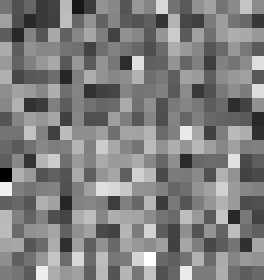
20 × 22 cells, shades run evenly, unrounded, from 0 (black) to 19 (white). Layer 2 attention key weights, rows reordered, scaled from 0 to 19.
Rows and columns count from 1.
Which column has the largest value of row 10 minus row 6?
6
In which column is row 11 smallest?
2
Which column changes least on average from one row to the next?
15
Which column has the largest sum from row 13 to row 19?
13
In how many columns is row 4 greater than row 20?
8
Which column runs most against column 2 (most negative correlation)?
21
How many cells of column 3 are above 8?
11
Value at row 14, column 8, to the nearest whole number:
12
